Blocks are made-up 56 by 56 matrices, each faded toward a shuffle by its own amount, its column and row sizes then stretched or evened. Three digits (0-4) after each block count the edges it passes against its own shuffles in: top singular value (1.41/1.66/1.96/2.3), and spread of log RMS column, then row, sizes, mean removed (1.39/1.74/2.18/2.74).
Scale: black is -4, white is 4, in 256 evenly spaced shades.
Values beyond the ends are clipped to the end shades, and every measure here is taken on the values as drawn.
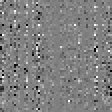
0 4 2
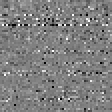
2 0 4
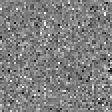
0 1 0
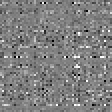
2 2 4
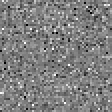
0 0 0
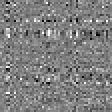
4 3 3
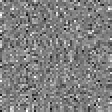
3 3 0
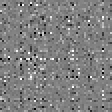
1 3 2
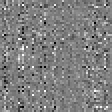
2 4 2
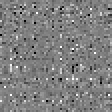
2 3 3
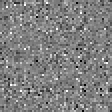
0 1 1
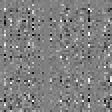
2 4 3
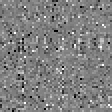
2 1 1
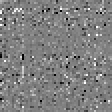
0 3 2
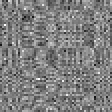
4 0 1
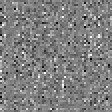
1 3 2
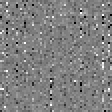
0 3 0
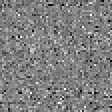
0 0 2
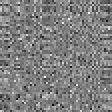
4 1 0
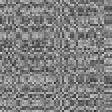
4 1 3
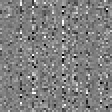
3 4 0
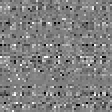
4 0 4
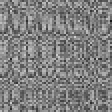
4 0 1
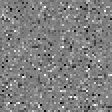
0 2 2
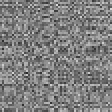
4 0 2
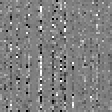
2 4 0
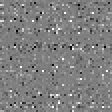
0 1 3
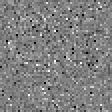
0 0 1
